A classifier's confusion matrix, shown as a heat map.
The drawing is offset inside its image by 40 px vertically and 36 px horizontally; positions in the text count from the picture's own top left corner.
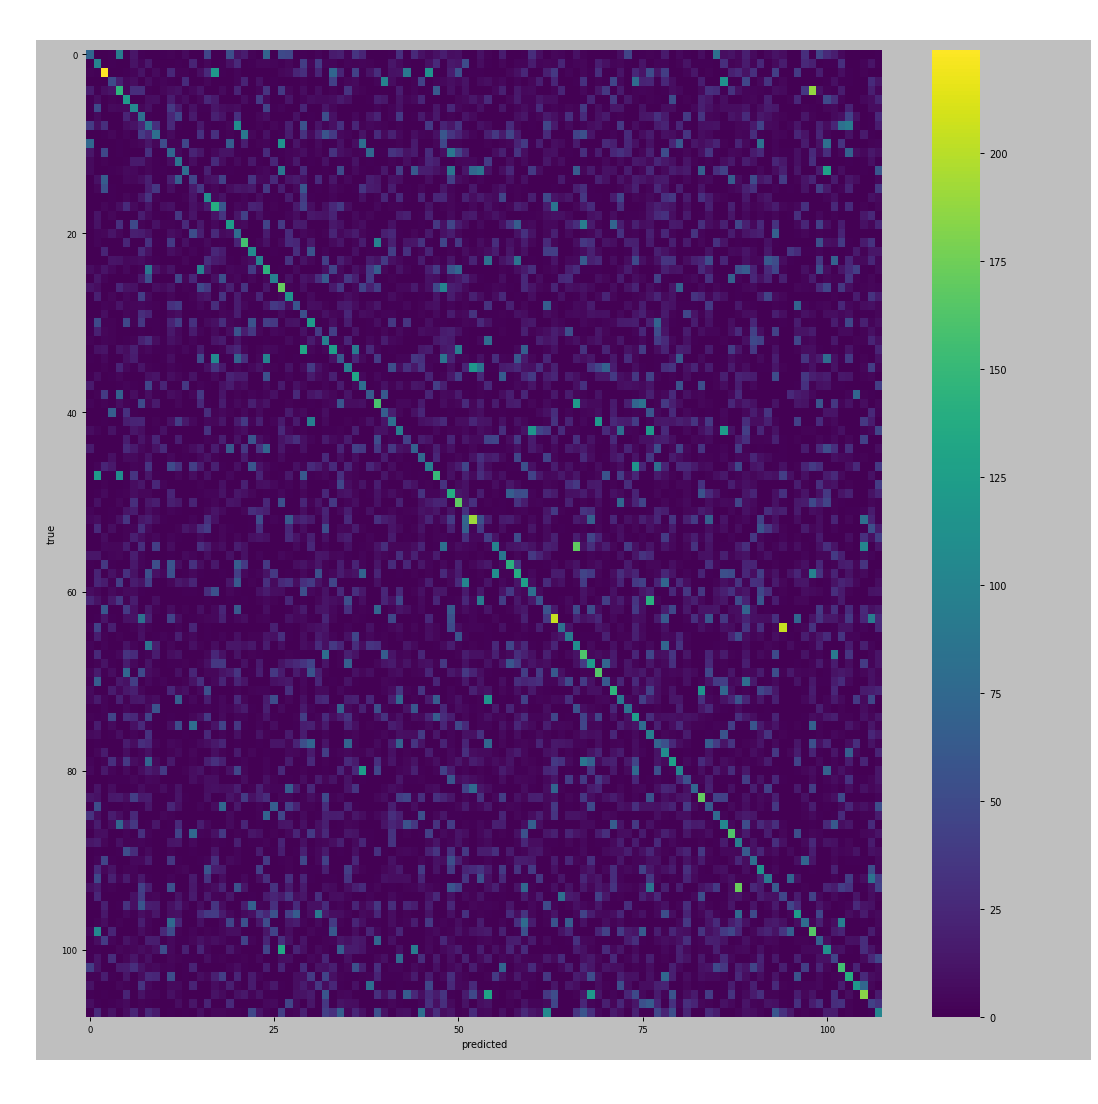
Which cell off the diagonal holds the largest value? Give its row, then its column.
64, 94
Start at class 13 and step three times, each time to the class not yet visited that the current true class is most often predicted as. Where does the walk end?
48
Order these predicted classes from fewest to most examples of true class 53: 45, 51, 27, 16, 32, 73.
73, 45, 27, 16, 32, 51
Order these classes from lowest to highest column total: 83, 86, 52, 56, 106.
56, 52, 106, 86, 83
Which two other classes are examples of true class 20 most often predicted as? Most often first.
93, 14
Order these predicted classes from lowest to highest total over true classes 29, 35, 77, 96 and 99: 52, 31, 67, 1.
1, 67, 31, 52
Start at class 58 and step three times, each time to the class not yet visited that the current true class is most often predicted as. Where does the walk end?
8
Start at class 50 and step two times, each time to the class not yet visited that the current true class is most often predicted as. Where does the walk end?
54
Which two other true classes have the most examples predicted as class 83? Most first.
71, 13
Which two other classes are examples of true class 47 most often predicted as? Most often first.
1, 4
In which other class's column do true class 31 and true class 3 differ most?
86
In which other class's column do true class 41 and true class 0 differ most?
69
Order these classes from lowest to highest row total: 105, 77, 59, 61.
61, 77, 59, 105
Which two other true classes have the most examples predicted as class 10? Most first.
100, 80
